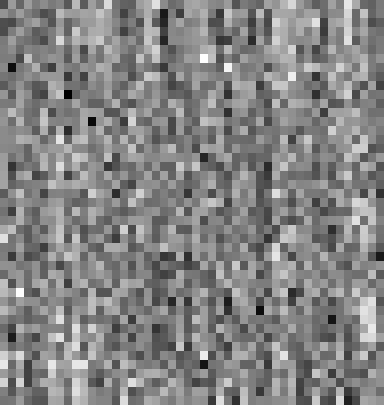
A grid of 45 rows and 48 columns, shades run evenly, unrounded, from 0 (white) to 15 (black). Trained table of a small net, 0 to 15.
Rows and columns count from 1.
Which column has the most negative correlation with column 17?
25
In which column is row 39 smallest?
10
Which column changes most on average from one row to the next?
29
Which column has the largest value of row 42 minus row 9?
42
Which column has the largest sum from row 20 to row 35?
33
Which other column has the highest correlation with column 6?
45
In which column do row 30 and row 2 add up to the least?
13
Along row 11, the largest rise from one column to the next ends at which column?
9
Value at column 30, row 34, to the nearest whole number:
6
